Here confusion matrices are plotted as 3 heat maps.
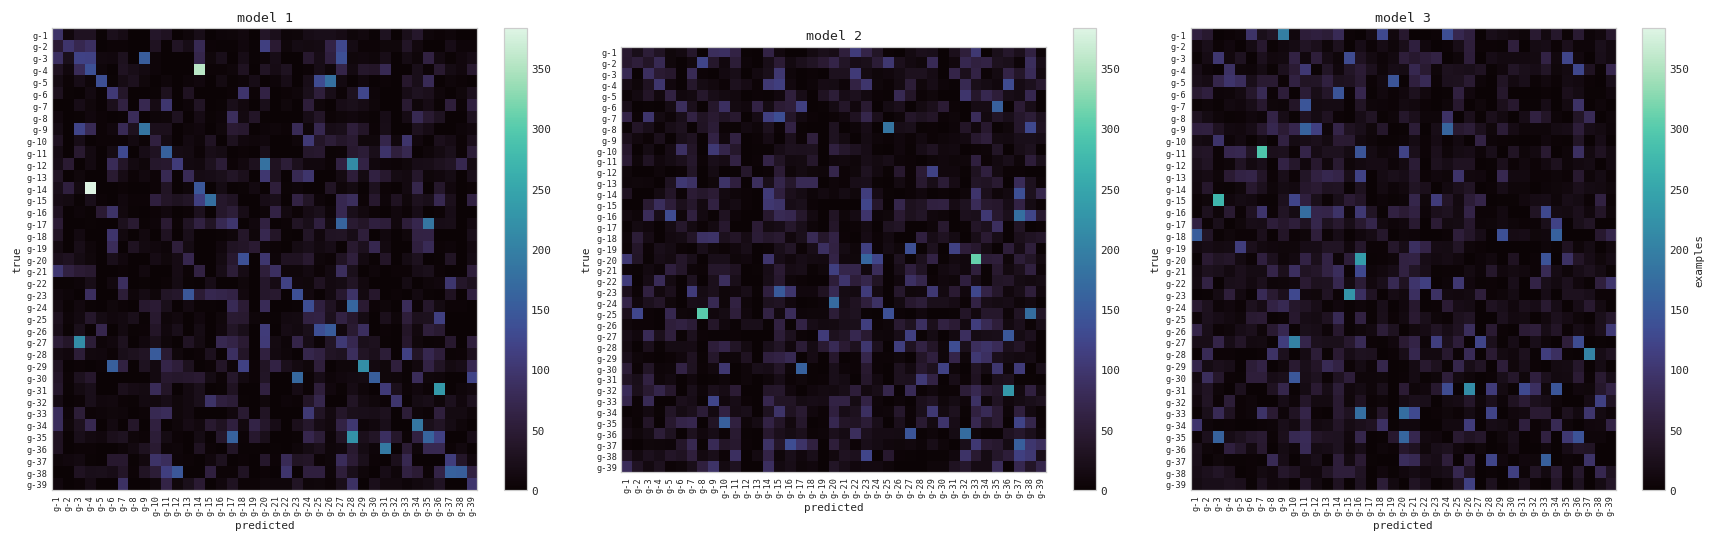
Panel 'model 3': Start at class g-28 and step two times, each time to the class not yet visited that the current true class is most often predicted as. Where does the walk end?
g-33
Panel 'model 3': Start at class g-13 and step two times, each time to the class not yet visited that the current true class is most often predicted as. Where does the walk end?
g-11
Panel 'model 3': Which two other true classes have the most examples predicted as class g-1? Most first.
g-18, g-34
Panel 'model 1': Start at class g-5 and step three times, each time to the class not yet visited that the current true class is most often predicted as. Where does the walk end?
g-36
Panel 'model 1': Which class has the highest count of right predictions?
g-29
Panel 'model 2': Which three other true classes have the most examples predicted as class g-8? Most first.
g-25, g-2, g-18
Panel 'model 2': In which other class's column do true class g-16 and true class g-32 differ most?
g-36
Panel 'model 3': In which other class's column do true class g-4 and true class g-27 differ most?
g-10
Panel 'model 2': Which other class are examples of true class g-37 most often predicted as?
g-16
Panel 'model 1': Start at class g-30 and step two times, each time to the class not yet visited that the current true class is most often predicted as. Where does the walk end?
g-13
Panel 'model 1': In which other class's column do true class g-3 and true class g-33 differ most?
g-9
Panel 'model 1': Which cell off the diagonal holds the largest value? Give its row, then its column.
g-14, g-4
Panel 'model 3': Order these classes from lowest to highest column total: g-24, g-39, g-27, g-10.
g-27, g-39, g-24, g-10
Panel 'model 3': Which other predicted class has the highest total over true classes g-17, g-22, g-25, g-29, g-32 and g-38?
g-14
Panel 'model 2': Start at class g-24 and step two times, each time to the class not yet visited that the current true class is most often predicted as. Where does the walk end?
g-33
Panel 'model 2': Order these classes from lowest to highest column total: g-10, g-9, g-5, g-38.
g-5, g-10, g-9, g-38
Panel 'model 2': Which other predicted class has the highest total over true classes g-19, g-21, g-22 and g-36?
g-27
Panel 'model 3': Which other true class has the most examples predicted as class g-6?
g-1
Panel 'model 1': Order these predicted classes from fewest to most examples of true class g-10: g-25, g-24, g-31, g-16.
g-16, g-25, g-31, g-24
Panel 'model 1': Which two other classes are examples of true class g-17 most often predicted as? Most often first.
g-35, g-27
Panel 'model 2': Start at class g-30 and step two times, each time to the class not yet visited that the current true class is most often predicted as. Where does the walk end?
g-35
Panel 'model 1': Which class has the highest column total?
g-28
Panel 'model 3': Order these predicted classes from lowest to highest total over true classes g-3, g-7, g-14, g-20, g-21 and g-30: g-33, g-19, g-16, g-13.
g-19, g-13, g-33, g-16
